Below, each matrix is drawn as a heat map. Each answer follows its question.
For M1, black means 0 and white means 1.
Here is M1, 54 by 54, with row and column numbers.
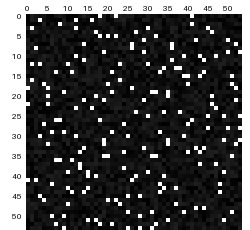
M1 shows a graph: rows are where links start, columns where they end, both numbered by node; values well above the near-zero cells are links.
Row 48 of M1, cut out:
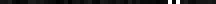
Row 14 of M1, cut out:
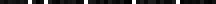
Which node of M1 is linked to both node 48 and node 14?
node 44
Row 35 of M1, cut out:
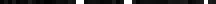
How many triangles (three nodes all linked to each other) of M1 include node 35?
2
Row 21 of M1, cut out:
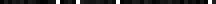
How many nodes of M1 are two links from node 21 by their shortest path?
10
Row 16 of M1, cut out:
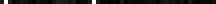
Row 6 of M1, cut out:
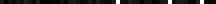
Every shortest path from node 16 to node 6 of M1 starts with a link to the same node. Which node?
node 1
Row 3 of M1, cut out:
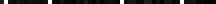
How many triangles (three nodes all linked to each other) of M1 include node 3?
2
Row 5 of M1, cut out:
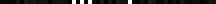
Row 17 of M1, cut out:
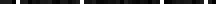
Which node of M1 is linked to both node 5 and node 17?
node 20
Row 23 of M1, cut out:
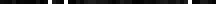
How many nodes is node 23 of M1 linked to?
3
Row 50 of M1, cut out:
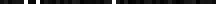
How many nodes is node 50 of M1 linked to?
3
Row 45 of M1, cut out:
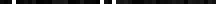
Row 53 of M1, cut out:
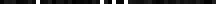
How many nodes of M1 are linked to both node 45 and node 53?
2
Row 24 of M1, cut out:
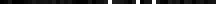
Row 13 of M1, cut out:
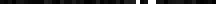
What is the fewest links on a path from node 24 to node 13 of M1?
2
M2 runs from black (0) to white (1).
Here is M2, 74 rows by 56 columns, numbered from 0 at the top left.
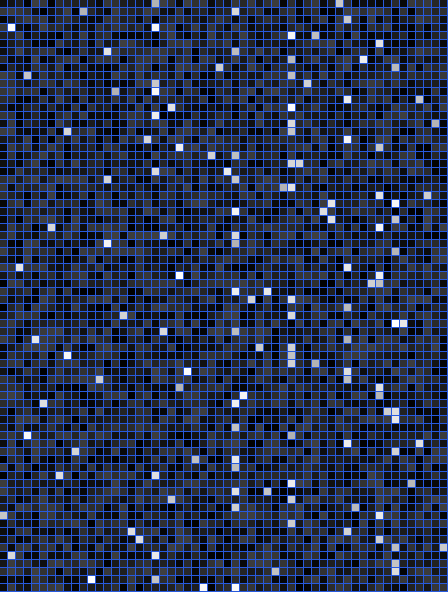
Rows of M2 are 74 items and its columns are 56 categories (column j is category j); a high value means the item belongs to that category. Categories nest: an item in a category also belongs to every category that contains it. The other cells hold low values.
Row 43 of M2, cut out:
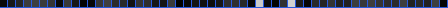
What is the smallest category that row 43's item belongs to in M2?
32
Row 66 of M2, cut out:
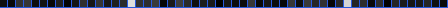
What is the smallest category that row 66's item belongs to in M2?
16
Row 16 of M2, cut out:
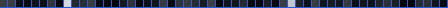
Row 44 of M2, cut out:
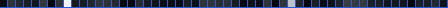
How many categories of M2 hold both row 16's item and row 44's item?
2
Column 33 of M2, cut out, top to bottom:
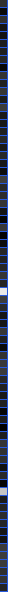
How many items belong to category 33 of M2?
2
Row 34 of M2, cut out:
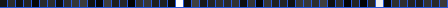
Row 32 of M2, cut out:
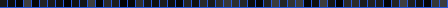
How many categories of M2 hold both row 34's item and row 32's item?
0
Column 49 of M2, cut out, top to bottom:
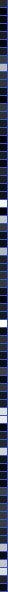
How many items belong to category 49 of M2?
11
